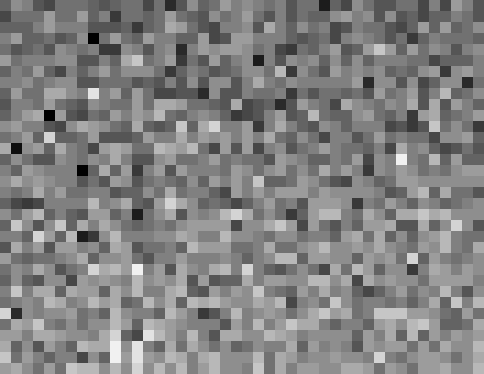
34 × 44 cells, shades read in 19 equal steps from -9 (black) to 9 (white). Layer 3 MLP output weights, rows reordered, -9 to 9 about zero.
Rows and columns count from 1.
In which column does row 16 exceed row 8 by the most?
43
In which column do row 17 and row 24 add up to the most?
38
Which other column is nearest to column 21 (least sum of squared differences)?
18
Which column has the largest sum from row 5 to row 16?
35
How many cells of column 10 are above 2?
5
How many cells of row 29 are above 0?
25
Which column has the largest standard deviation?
13
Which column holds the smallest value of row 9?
19
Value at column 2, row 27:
5
